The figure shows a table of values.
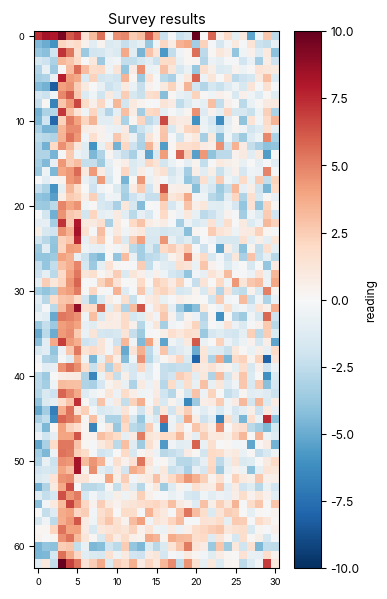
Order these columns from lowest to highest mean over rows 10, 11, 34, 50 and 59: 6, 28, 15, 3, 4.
28, 15, 6, 3, 4
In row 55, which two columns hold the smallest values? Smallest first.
0, 20
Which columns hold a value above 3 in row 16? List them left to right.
3, 4, 5, 7, 29
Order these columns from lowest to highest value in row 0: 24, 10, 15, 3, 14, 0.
24, 15, 10, 14, 0, 3
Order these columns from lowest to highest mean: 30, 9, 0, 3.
0, 30, 9, 3
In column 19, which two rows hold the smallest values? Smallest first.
43, 32
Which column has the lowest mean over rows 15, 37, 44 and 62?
2
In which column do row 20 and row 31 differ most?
26
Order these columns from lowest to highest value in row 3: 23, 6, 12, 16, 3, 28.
28, 12, 23, 6, 16, 3
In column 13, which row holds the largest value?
32
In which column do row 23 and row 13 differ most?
5
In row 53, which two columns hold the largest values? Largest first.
4, 3
